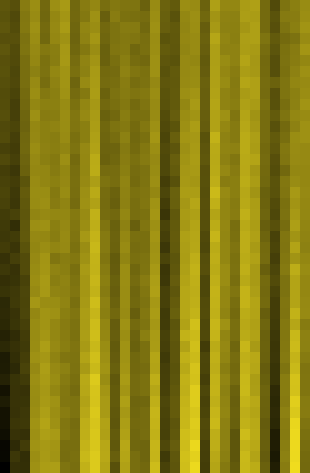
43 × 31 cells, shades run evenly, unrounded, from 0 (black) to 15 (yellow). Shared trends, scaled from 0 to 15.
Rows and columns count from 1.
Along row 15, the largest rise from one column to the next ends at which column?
22
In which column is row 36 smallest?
1
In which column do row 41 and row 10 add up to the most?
20
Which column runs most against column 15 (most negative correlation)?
6
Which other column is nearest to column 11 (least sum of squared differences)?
13
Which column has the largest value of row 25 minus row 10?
30
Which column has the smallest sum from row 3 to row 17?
2
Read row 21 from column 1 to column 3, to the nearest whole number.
4 3 6
